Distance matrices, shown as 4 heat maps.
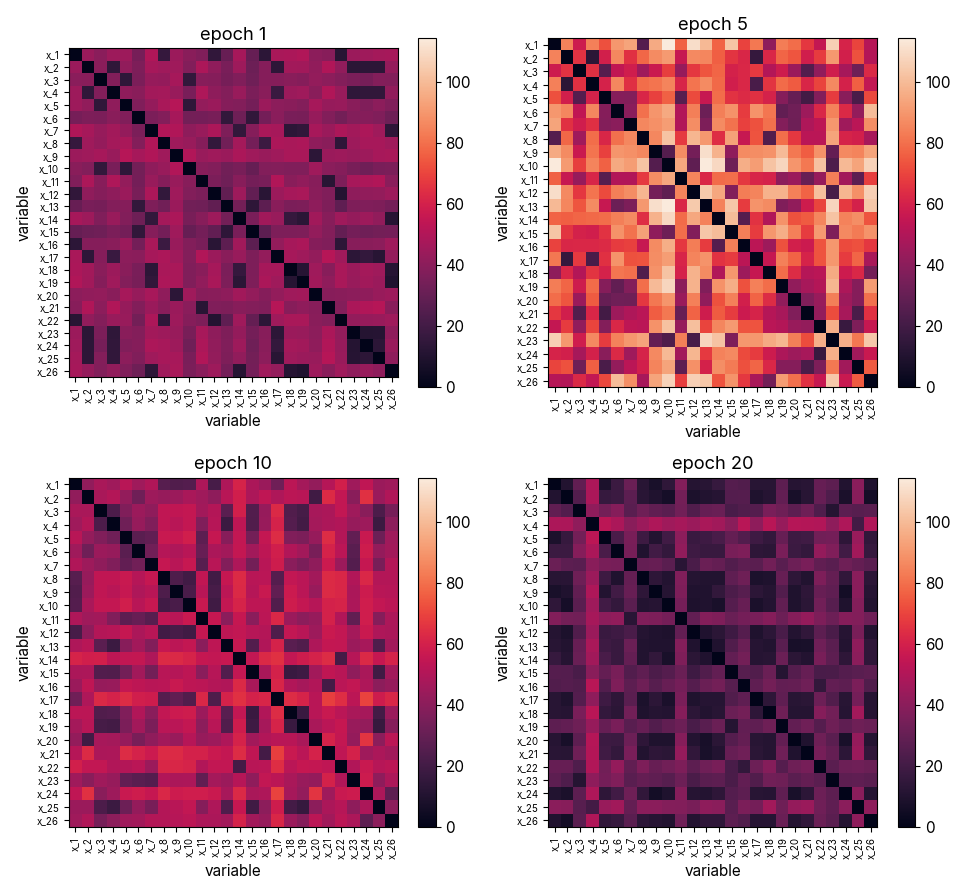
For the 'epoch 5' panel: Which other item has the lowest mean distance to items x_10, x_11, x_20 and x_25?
x_5
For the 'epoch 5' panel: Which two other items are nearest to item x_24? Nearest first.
x_22, x_5
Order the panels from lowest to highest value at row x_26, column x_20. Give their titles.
epoch 20, epoch 1, epoch 10, epoch 5
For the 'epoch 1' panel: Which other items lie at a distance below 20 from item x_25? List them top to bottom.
x_2, x_4, x_17, x_23, x_24
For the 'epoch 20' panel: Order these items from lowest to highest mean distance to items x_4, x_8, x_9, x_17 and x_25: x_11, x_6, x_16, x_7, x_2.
x_2, x_6, x_7, x_16, x_11
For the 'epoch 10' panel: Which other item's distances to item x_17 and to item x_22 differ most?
x_14
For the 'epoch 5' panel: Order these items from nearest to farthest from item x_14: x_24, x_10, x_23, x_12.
x_24, x_12, x_23, x_10
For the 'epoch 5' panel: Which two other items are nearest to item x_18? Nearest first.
x_8, x_26
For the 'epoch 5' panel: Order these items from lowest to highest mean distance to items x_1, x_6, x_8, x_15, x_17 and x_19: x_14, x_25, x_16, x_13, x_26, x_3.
x_3, x_25, x_16, x_26, x_13, x_14
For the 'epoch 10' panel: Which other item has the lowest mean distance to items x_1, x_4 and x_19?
x_25
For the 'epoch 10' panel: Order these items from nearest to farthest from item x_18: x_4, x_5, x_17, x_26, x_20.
x_4, x_5, x_26, x_20, x_17
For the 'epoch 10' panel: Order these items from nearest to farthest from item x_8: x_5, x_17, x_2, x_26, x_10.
x_10, x_17, x_2, x_26, x_5
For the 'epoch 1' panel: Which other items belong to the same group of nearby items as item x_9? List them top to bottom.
x_20
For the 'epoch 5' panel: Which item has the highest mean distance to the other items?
x_10
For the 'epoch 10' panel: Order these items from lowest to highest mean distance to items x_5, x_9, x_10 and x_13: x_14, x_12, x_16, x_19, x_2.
x_12, x_19, x_2, x_16, x_14
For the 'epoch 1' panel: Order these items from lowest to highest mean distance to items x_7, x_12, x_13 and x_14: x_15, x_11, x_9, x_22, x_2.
x_15, x_22, x_11, x_2, x_9
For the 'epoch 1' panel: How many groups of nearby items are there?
7
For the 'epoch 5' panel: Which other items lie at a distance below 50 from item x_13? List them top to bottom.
x_6, x_7, x_19, x_20
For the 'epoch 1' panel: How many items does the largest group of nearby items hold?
6
